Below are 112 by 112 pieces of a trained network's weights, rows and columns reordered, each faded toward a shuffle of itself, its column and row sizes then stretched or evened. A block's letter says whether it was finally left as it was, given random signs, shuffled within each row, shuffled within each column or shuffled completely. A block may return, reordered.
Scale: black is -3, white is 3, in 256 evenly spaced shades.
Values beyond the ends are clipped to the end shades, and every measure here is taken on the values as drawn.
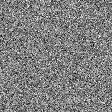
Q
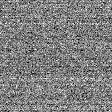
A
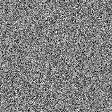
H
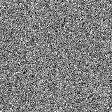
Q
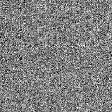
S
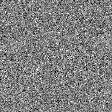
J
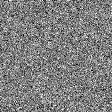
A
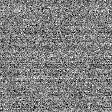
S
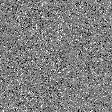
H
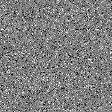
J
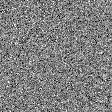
Q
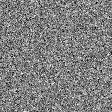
Q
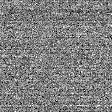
S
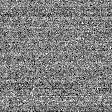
A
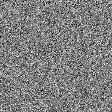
A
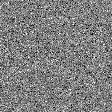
A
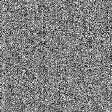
S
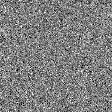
J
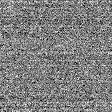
A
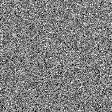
J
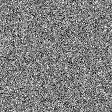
Q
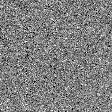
H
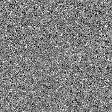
J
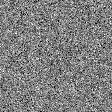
H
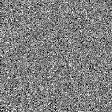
S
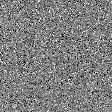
A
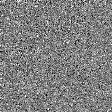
J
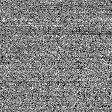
S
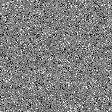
J
